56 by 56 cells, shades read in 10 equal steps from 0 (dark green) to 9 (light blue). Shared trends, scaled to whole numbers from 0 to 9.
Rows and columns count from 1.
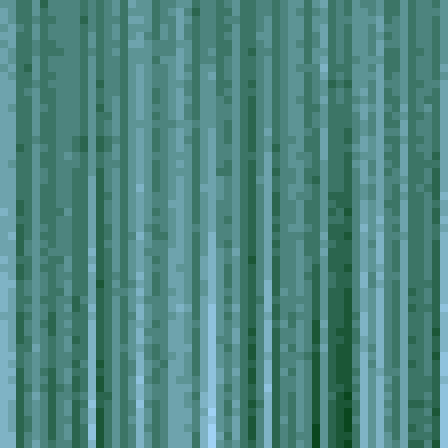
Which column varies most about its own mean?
27
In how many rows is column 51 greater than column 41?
32
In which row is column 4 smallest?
9
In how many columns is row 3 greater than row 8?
6
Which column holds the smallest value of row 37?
44
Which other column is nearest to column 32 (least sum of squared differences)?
13
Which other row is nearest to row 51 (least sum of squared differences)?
54
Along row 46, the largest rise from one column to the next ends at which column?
56
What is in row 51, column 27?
8
